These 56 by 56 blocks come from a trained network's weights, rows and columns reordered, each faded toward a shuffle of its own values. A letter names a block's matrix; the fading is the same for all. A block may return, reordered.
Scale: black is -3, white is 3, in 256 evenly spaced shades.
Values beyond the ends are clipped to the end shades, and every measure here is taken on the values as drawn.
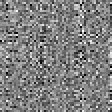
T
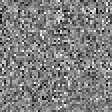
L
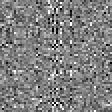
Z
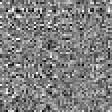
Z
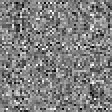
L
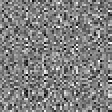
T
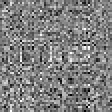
T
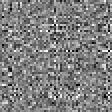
Z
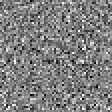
L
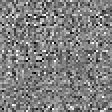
L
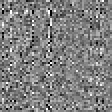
Z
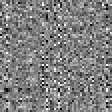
Z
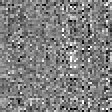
Z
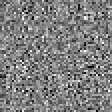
L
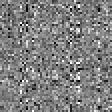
Z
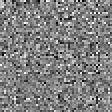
L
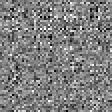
Z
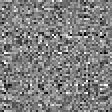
Z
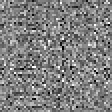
L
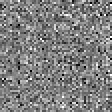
L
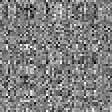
T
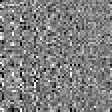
Z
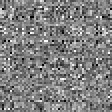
L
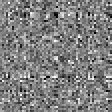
Z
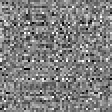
L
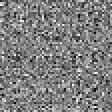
L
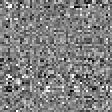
L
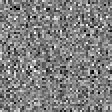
L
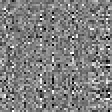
Z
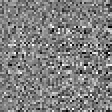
Z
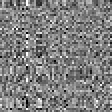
T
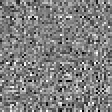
L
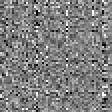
Z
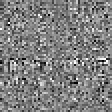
Z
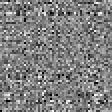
Z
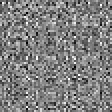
T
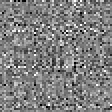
L
